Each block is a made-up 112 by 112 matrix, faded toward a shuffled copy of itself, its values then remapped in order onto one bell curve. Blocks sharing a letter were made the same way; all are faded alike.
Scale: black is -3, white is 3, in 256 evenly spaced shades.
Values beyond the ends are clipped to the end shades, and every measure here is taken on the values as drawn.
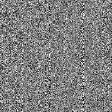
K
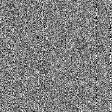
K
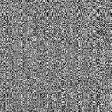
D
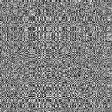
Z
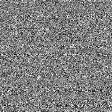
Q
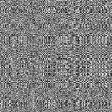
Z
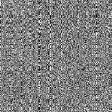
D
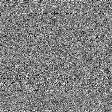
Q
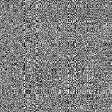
D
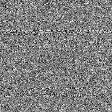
Q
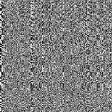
D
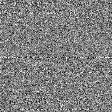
Q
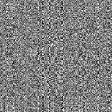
D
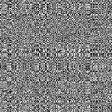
Z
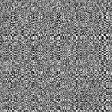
Z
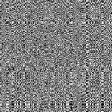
Z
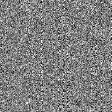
K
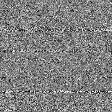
Q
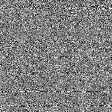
Q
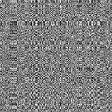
Z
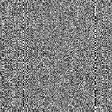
D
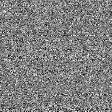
Q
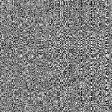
D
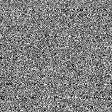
Q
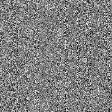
K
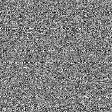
Q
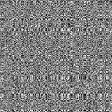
Z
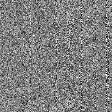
K
